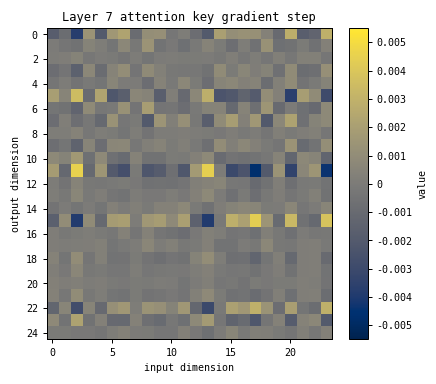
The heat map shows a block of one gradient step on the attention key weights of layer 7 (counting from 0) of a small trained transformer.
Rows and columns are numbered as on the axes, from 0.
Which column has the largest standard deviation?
2
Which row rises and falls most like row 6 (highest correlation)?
1
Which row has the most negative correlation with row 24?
13
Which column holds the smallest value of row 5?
20
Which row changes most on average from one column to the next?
11
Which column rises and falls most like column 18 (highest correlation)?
8
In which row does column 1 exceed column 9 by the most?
5
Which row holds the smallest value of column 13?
15
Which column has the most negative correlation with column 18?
19
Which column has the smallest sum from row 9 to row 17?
17
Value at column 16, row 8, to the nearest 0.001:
0
